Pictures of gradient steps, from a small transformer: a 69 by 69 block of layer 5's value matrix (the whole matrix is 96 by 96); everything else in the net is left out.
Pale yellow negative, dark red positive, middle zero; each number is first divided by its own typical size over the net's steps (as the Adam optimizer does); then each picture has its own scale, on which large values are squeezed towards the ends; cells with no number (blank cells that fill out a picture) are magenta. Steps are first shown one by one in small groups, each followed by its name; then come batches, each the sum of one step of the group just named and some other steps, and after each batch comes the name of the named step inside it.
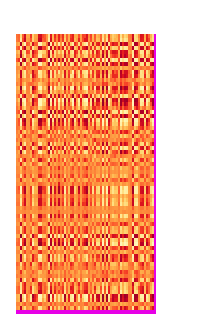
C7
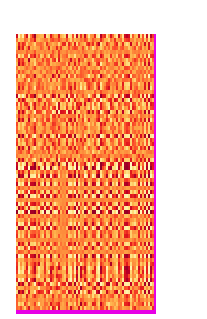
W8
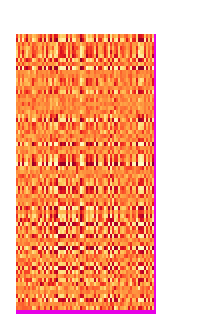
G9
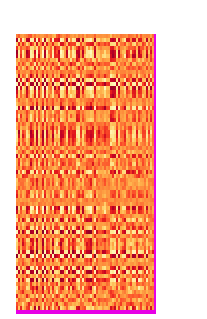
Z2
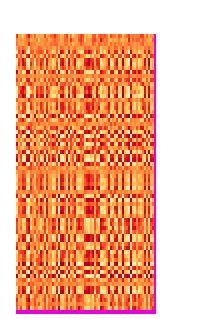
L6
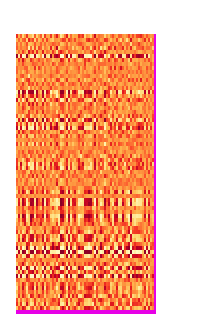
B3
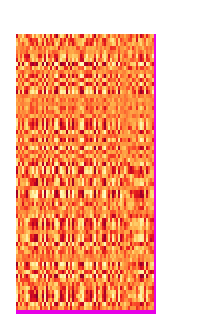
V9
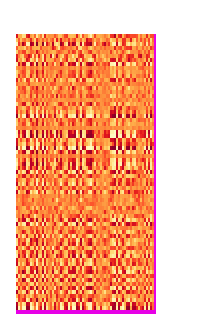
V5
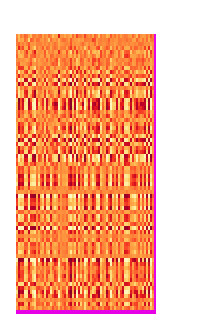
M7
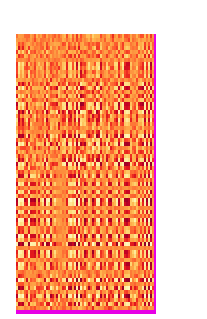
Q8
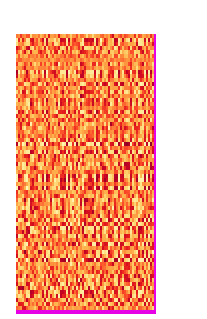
Q8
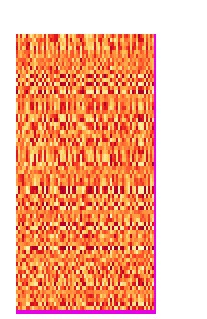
G9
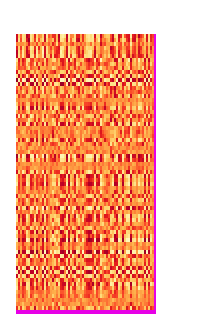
Z2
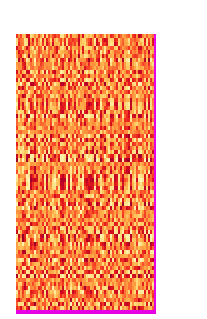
L6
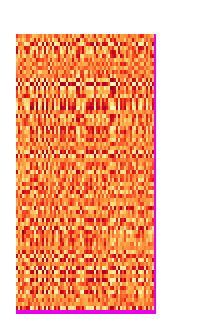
Z2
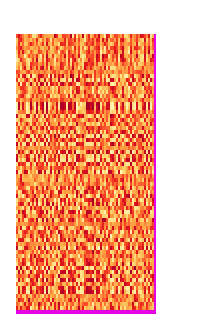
L6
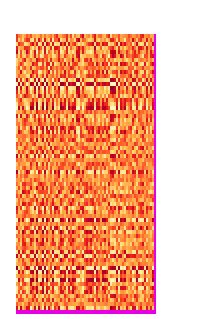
Z2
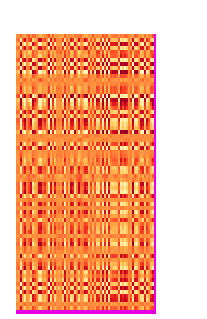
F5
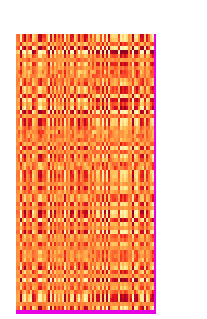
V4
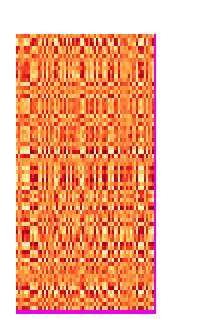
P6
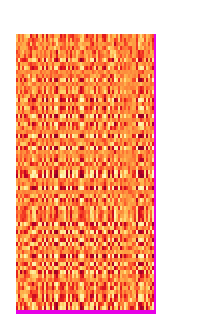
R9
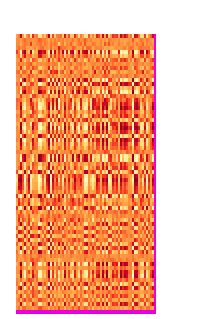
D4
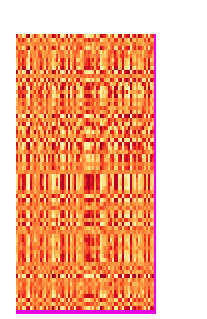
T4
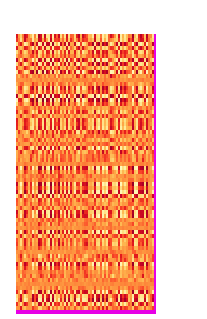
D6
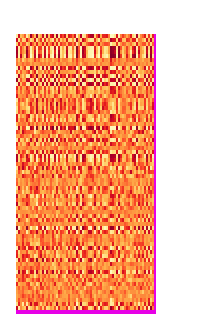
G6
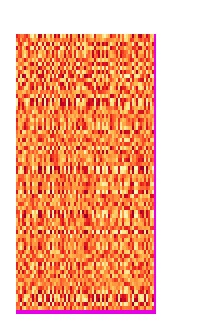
D6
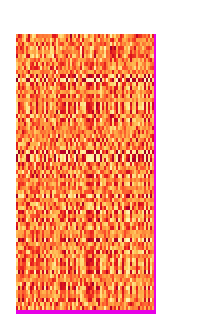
G6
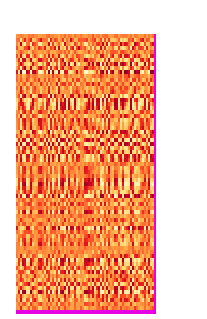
F5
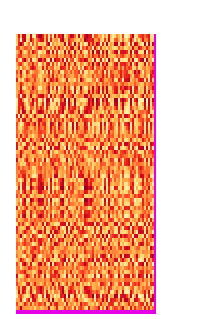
R9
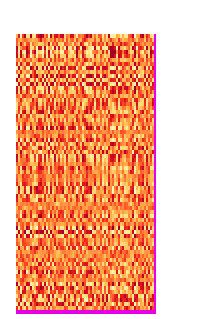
G6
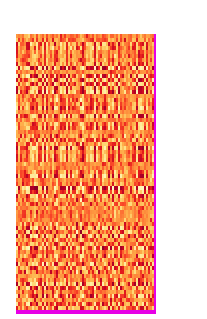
R9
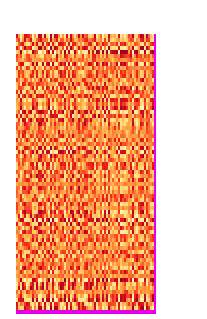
V4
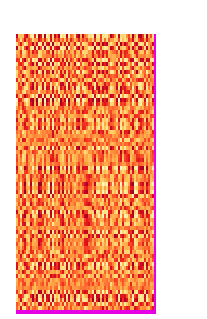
D6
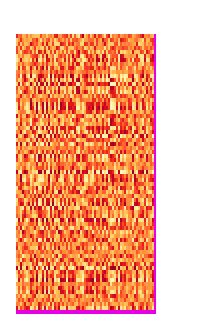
D4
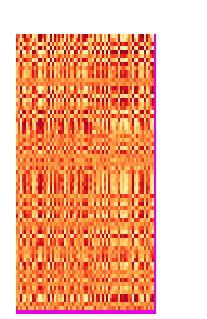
V4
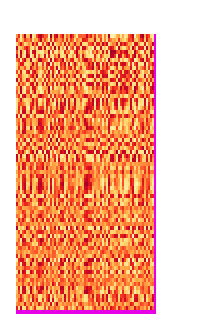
G6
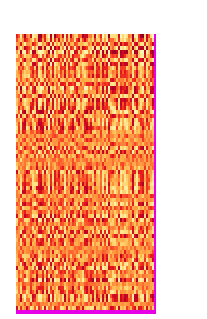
V4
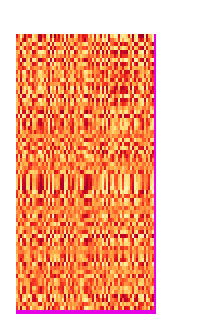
T4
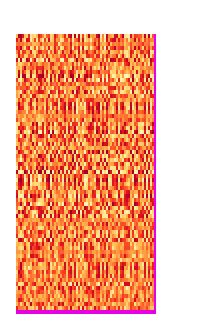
D4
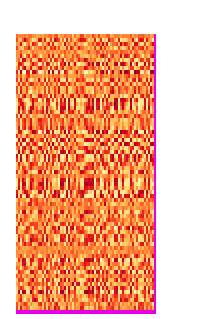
F5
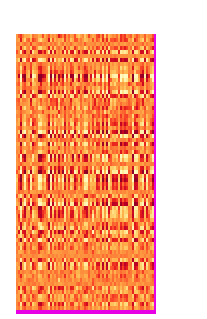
D4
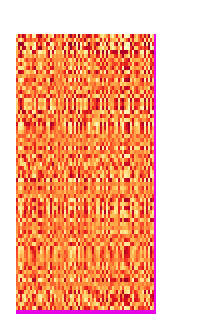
V4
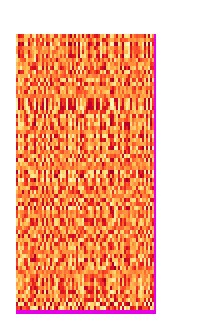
R9
